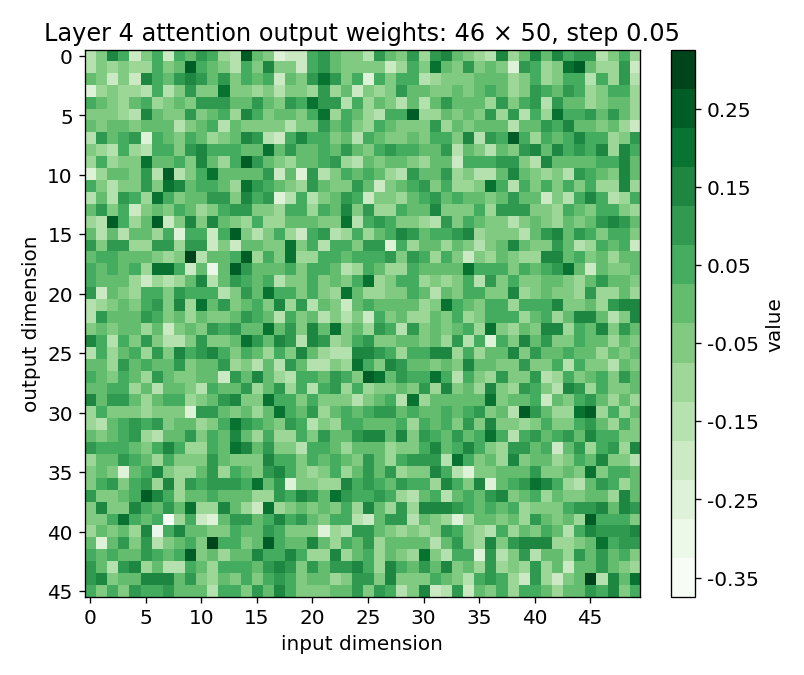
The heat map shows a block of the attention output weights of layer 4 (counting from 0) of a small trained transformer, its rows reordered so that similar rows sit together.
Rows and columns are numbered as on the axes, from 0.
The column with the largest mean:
14
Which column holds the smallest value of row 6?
49
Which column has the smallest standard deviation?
37
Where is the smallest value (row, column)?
39, 7
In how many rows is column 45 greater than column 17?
28
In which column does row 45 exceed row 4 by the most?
30
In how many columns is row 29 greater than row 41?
22
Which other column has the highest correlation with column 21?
43
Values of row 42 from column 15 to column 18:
0.15 0.05 0.05 0.15
